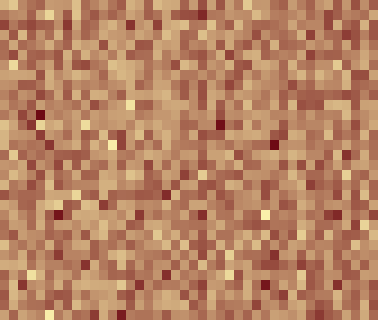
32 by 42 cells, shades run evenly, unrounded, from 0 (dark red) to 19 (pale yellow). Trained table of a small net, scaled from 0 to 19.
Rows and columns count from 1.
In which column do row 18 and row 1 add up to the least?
21
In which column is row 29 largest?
14
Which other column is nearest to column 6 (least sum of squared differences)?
29
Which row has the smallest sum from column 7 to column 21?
32
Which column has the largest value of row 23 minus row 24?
41
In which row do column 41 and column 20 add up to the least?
27
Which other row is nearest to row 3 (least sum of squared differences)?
31
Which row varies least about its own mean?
9
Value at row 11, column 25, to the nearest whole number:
7
